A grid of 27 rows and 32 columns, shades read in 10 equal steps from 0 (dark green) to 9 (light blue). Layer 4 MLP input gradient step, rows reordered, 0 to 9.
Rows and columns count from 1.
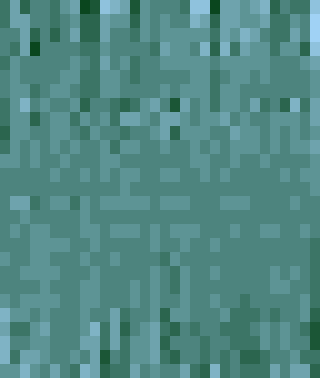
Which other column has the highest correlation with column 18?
13
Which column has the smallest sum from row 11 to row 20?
8
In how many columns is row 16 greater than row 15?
2
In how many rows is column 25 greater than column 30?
5
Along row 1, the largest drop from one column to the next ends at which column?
22
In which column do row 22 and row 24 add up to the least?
32
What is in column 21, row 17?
4
